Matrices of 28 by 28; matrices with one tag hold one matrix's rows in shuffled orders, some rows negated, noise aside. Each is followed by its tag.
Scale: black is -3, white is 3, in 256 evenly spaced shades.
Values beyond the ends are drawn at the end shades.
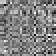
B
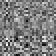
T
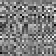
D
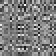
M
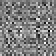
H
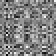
T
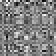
T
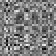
T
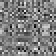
M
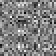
M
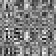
T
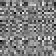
D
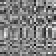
B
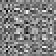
T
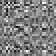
T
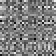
D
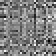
B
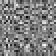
T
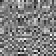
M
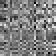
B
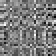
B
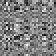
T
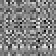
H
